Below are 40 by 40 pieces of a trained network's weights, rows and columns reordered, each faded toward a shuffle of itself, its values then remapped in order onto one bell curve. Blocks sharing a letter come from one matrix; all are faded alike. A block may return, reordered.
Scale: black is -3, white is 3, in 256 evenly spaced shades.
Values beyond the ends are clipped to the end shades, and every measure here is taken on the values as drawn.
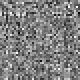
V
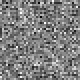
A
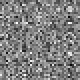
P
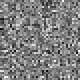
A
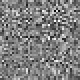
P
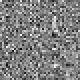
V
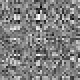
P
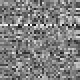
P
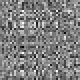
P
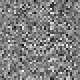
V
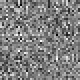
V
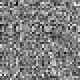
P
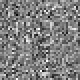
A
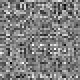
P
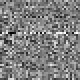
P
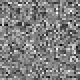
A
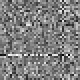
P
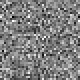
V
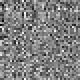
A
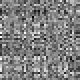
P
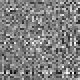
P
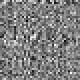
V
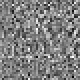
V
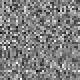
A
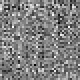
V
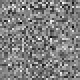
V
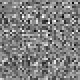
P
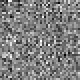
V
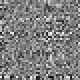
P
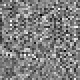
A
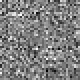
A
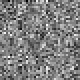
V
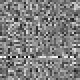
P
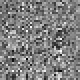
V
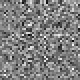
V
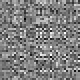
P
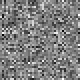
V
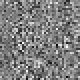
V
